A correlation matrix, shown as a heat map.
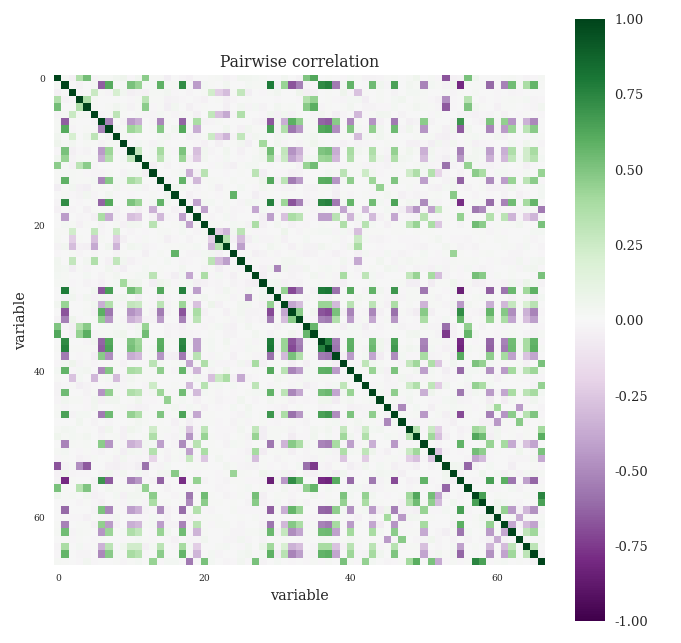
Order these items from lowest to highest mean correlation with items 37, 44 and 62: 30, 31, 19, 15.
19, 30, 15, 31
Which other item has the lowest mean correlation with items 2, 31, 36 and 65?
55
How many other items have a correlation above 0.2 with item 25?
4
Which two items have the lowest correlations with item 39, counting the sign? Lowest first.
18, 52
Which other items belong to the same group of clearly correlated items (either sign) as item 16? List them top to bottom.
24, 54
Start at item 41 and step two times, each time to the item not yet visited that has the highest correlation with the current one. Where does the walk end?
22
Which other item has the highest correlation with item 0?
35
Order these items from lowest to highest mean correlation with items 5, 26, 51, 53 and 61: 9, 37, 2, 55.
37, 9, 2, 55
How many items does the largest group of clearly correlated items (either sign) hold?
25
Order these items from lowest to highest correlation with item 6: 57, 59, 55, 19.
57, 19, 59, 55
